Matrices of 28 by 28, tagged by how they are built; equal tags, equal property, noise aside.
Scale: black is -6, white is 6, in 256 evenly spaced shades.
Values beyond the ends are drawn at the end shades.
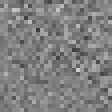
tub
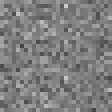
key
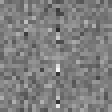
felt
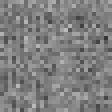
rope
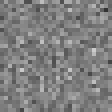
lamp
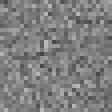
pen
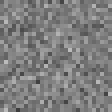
key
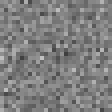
pen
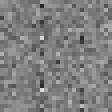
felt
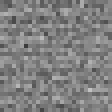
rope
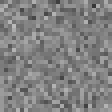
pen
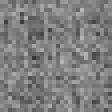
rope
